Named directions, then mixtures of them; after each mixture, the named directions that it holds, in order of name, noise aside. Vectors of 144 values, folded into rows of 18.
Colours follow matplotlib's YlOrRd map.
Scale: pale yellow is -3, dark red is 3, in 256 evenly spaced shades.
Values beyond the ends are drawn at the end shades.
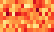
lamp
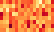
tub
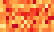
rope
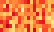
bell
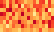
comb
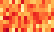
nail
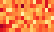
comb, rope.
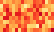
lamp, nail.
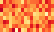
lamp, nail, tub.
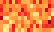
comb, nail.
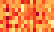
bell, nail, rope.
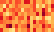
bell, tub.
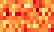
lamp.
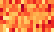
nail.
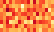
bell, comb, rope.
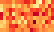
rope, tub.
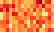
tub.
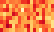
bell.
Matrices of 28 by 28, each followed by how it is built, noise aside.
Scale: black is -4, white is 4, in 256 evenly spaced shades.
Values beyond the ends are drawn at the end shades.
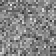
Hankel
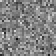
noise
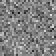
noise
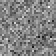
Hankel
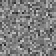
repeating rows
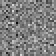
repeating rows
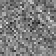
Toeplitz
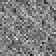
Toeplitz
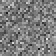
Hankel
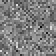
Toeplitz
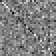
diagonal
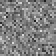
Toeplitz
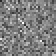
diagonal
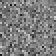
repeating rows
